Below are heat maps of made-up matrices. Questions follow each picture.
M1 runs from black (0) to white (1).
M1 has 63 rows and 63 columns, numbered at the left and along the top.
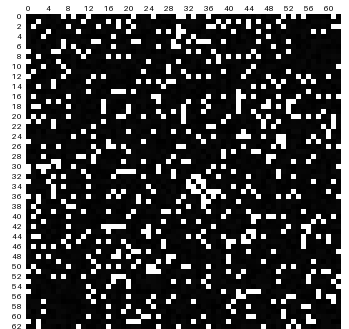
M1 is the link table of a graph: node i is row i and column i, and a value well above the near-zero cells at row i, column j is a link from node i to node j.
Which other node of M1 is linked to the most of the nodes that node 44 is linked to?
node 16
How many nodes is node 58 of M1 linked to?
7
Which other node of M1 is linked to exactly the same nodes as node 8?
node 1
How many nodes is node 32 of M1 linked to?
12
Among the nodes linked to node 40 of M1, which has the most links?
node 20
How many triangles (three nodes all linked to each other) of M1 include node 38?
0
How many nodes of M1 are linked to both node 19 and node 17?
5
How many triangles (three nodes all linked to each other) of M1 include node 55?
3
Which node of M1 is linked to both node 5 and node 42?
node 52
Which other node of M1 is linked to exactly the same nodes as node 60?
node 43
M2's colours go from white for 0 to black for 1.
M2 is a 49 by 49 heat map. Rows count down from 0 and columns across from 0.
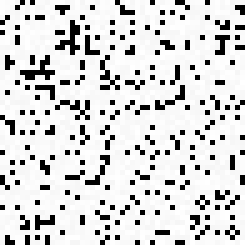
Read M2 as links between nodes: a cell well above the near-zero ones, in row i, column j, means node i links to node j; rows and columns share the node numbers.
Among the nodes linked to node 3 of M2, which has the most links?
node 16
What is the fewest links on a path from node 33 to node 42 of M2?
3
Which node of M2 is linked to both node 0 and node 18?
node 36
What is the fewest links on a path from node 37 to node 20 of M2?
3
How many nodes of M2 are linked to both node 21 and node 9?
6
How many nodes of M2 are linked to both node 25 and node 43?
4
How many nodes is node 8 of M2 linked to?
9
